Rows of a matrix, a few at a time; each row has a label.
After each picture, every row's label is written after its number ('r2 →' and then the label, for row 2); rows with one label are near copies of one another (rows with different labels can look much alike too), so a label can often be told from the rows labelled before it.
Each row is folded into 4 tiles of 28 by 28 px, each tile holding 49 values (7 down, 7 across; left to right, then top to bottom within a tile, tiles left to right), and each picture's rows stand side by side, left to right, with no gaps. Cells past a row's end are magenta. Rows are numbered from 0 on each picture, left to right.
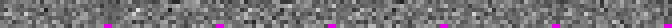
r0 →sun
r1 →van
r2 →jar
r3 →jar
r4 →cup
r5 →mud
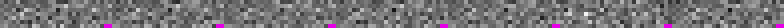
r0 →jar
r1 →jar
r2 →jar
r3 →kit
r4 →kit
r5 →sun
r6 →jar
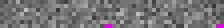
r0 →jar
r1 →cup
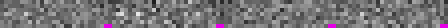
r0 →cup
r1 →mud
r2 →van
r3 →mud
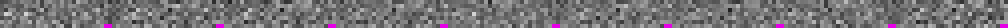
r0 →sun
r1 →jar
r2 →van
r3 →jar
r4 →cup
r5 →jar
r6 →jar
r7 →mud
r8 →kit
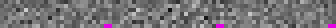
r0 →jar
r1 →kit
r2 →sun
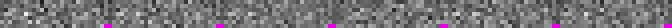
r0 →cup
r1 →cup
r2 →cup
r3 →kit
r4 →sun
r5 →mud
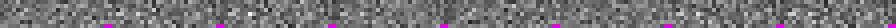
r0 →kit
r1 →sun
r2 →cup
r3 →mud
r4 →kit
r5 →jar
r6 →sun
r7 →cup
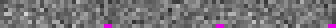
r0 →sun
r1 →kit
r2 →cup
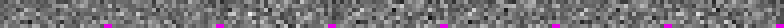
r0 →jar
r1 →mud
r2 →cup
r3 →kit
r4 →van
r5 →kit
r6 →mud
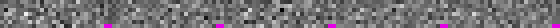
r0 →cup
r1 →kit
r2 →van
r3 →jar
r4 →sun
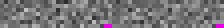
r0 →jar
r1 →jar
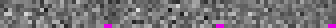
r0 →sun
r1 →kit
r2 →sun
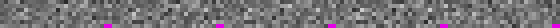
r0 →kit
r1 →kit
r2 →jar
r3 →jar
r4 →mud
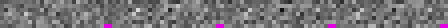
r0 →mud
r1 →van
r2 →van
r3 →van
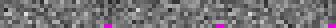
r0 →mud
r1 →van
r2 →cup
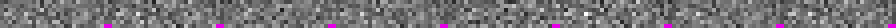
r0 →mud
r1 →cup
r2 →van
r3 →mud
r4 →jar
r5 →cup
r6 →cup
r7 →cup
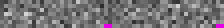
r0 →sun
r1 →kit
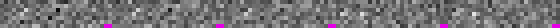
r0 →van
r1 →van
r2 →van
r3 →sun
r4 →cup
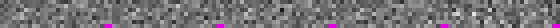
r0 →jar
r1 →kit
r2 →van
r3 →jar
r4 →sun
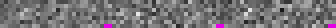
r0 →van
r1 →cup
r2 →van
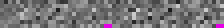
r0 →van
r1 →jar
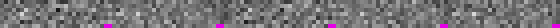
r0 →van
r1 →sun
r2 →kit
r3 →mud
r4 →sun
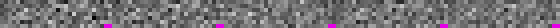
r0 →kit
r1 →kit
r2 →cup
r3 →van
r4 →kit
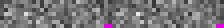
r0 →sun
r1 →cup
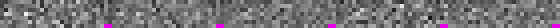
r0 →sun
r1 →mud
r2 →van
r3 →kit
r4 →jar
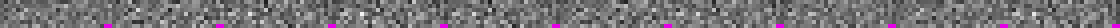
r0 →jar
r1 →kit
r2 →cup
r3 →cup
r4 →cup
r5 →kit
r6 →mud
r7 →sun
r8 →van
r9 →sun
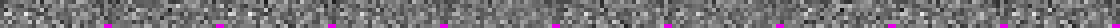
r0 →sun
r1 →jar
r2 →sun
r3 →sun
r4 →mud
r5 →mud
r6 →cup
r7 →van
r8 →mud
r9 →mud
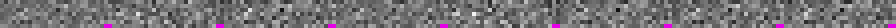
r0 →kit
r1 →mud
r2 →van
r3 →jar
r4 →mud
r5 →kit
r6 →kit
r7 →van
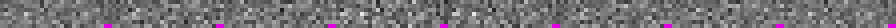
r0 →mud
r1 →jar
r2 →jar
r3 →cup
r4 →sun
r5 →jar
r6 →jar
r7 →mud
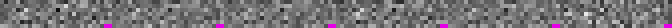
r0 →kit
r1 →van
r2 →van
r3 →van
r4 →jar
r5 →sun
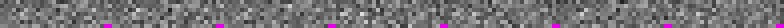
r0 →jar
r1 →jar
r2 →jar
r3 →cup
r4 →mud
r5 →van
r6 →sun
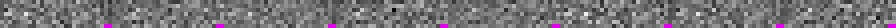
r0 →sun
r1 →jar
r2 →cup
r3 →van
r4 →kit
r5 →cup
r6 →cup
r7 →kit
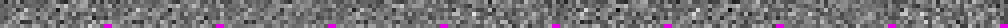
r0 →kit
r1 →kit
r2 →van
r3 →jar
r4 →mud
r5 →van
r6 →van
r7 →cup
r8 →sun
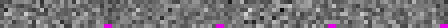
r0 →sun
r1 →van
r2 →van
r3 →sun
